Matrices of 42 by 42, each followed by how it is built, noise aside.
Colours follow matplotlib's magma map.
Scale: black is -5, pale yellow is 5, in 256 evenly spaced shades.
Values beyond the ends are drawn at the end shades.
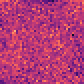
smooth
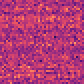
blocks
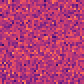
repeating columns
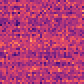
blocks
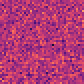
repeating columns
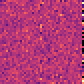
uneven columns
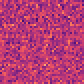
repeating columns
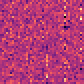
uneven columns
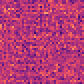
blocks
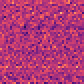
repeating columns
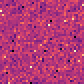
sparse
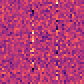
uneven columns
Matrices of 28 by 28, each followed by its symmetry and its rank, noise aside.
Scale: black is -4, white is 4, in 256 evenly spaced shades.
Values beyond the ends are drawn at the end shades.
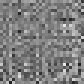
no symmetry, rank four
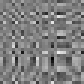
antisymmetric, rank two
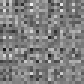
no symmetry, rank two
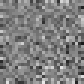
antisymmetric, rank four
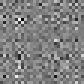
no symmetry, rank three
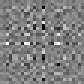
antisymmetric, rank two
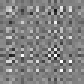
symmetric, rank two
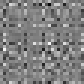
antisymmetric, rank two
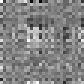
no symmetry, rank three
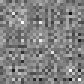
symmetric, rank three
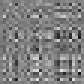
antisymmetric, rank two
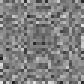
no symmetry, rank four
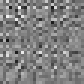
no symmetry, rank three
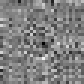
no symmetry, rank four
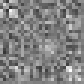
symmetric, rank three
